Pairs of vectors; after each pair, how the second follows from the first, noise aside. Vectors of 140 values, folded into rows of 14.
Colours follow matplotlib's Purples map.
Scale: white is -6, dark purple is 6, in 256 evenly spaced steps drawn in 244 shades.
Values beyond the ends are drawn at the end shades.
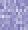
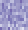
wrapped around.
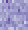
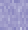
reversed, negated, shrunk.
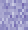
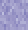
wrapped around, shrunk.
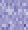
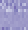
partly zeroed.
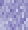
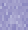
wrapped around, shrunk.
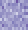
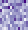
wrapped around, negated, scaled up.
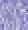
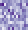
wrapped around, negated, scaled up.
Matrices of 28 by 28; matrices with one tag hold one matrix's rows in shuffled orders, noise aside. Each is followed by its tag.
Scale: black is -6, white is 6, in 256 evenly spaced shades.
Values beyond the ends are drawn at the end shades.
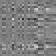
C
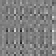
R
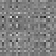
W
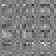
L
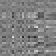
C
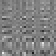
L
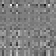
W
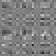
L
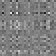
W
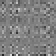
W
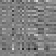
C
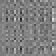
R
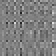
R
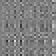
R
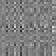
R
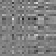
C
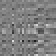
C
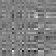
C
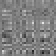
L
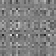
W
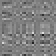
L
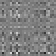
W
